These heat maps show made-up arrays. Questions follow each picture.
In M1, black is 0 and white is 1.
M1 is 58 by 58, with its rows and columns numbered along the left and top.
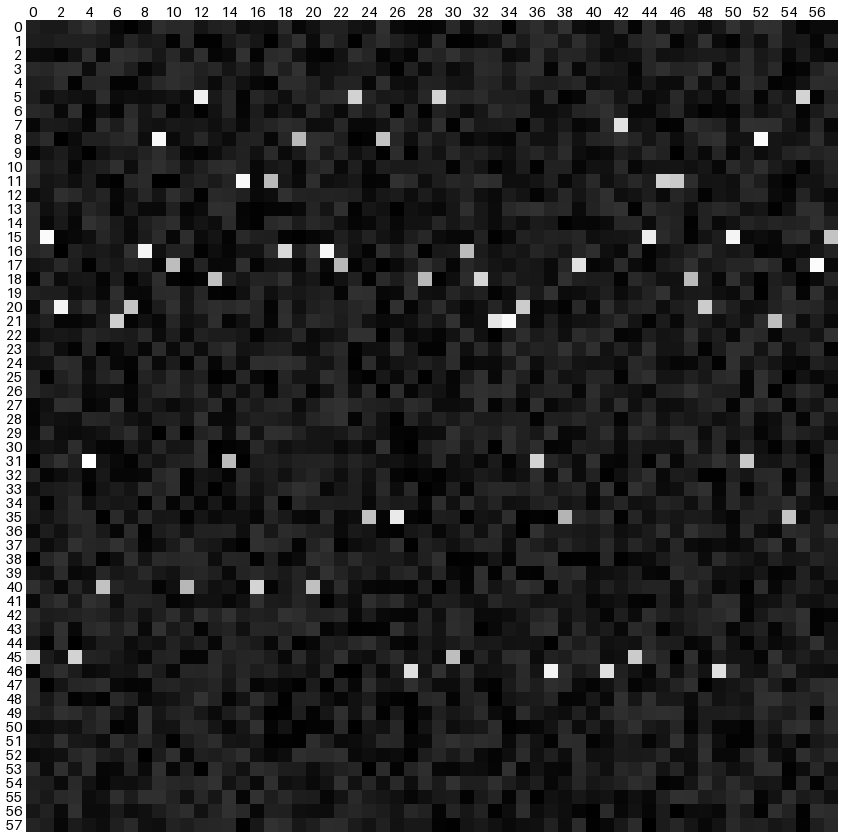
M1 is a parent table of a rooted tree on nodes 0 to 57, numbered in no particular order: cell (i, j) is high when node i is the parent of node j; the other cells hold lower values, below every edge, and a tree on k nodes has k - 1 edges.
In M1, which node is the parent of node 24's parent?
20
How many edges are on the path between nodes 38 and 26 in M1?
2
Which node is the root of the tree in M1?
40
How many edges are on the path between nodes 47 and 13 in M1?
2
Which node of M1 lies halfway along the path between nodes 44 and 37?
11
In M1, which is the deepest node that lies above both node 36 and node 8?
16
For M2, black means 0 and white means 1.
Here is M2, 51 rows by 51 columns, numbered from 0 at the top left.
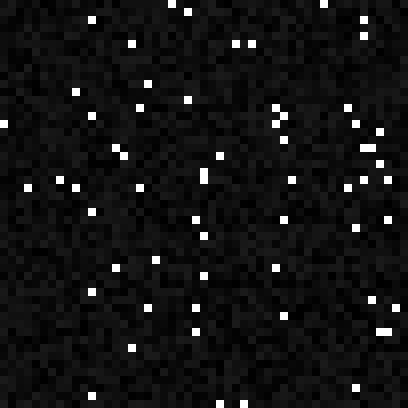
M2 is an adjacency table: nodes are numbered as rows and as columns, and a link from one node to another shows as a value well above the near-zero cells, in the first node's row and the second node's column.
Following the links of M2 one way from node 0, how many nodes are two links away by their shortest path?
1
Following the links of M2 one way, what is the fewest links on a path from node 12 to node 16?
3
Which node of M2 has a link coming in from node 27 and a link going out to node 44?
node 48
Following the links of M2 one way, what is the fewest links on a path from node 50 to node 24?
2
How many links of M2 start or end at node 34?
4
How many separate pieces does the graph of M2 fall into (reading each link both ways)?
4
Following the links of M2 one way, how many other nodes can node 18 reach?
6
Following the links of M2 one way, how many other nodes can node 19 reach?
11
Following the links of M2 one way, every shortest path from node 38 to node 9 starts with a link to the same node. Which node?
node 49
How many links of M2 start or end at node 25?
4
